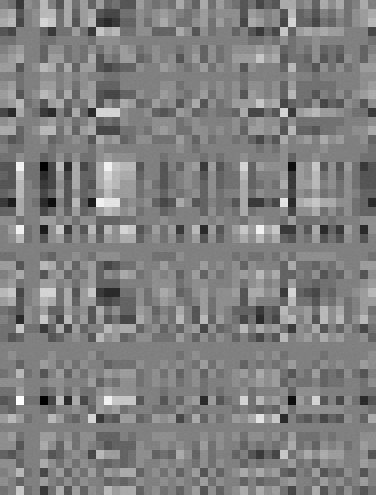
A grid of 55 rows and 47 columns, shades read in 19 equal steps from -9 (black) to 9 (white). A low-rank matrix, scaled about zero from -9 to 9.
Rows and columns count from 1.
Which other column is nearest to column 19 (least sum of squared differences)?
24
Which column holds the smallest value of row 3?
14
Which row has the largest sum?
33
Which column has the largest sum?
3
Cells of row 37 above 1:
12
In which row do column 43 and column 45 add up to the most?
36
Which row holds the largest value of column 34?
26
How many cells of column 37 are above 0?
21
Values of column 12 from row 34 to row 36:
2 -3 -3
